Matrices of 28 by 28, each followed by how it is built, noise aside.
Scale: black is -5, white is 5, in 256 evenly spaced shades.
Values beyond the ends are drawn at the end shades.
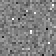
sparse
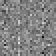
uneven columns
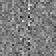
uneven columns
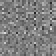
low rank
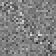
banded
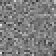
low rank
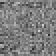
low rank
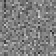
uneven columns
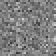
low rank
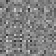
low rank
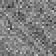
Toeplitz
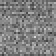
blocks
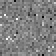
sparse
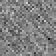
Toeplitz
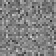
blocks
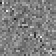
banded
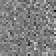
uneven columns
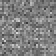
blocks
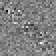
banded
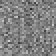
blocks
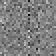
uneven columns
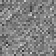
Hankel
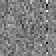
uneven columns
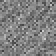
Hankel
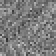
Hankel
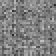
blocks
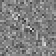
banded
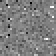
sparse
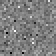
sparse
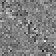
banded
